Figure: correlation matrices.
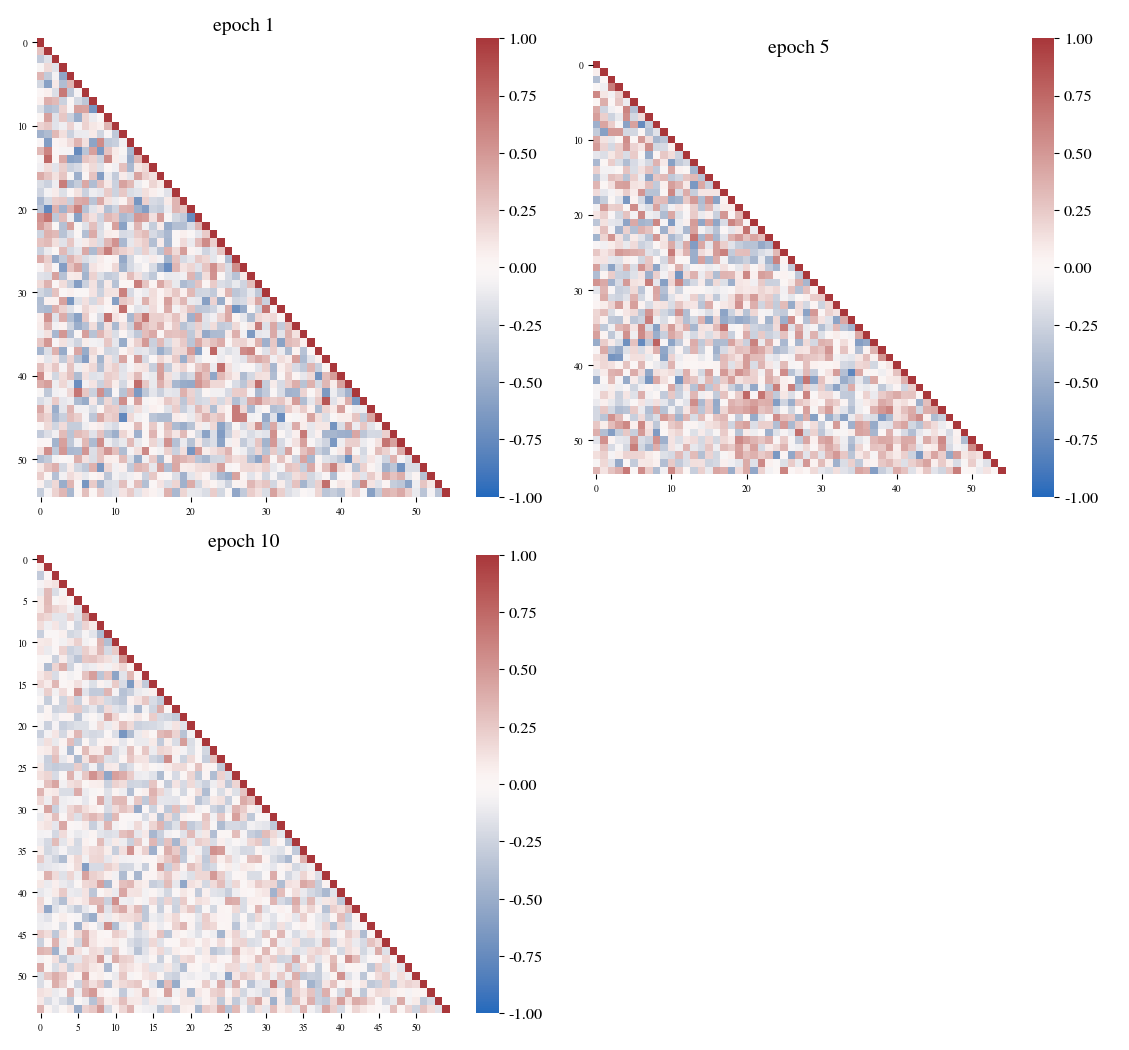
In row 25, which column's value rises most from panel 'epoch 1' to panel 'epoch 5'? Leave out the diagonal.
16
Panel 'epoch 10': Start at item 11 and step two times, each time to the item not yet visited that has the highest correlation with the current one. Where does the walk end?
35
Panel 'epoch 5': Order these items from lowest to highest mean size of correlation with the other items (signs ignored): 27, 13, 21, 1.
1, 27, 13, 21
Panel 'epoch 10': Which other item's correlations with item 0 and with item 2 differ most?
47
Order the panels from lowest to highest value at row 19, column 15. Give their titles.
epoch 1, epoch 10, epoch 5
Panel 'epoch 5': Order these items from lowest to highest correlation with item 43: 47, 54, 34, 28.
54, 28, 34, 47
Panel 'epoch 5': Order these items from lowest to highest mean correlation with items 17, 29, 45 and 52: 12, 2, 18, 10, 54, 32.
2, 12, 18, 10, 54, 32
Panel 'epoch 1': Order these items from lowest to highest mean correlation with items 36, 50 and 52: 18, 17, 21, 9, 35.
17, 9, 21, 18, 35
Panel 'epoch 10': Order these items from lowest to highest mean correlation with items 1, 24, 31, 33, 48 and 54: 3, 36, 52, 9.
9, 36, 3, 52
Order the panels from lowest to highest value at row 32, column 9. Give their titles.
epoch 1, epoch 5, epoch 10
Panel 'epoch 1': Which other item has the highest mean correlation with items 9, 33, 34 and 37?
14
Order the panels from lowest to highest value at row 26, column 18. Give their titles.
epoch 5, epoch 10, epoch 1
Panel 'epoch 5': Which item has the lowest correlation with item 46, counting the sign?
16
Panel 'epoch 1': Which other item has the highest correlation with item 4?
22
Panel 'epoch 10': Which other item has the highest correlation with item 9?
44
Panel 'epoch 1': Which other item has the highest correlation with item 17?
3
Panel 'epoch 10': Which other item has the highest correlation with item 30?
1
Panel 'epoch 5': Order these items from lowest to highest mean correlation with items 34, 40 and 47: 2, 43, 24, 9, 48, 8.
8, 48, 9, 2, 24, 43
